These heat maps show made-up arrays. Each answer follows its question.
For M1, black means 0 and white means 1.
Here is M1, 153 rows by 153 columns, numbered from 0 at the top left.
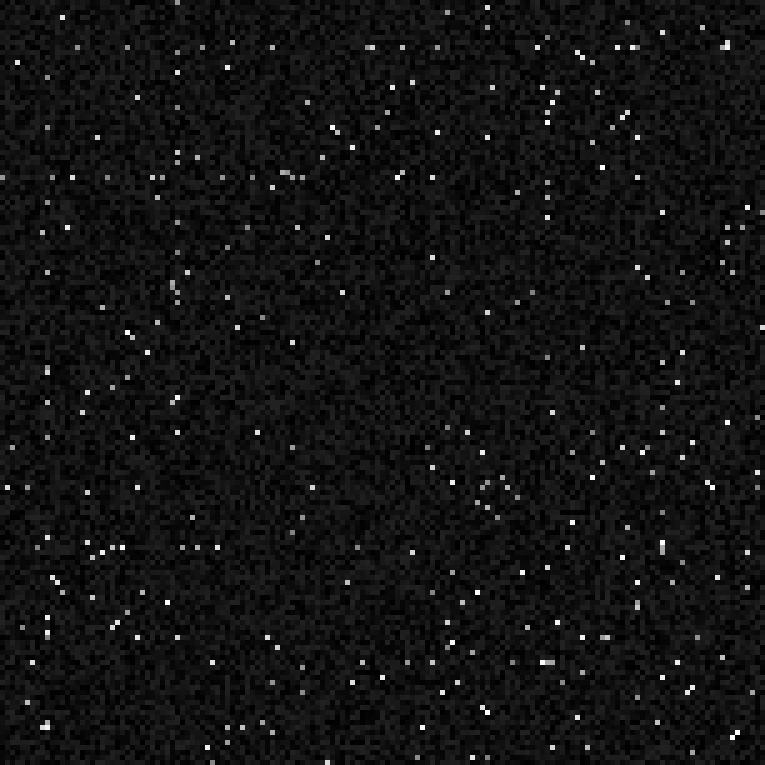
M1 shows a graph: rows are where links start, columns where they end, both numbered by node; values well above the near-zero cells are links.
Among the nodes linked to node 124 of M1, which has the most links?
node 89
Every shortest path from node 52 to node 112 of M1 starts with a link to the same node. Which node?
node 144
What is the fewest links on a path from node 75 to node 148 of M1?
5
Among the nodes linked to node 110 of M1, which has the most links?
node 132
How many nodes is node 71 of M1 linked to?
1
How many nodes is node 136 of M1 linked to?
4
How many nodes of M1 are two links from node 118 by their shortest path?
6
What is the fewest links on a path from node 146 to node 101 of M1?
6
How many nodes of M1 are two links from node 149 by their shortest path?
3
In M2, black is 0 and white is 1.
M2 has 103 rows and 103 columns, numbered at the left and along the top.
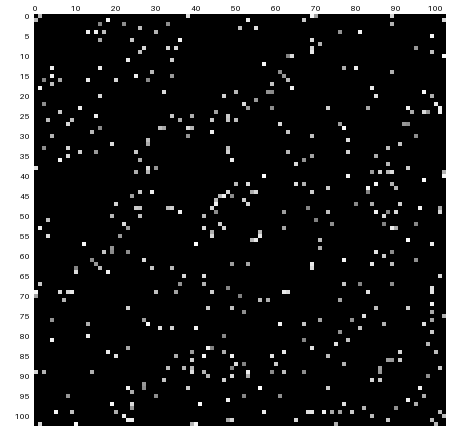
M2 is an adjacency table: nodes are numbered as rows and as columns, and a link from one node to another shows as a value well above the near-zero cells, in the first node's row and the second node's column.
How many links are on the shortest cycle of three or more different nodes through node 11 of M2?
5
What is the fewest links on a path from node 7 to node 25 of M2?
5
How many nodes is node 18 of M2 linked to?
3
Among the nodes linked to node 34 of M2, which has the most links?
node 48
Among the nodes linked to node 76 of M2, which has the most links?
node 99
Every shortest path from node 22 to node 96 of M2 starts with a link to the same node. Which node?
node 2
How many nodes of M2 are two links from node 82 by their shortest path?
3
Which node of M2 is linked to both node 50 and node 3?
node 26
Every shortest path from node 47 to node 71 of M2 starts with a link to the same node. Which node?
node 20
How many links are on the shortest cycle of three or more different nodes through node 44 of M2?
3
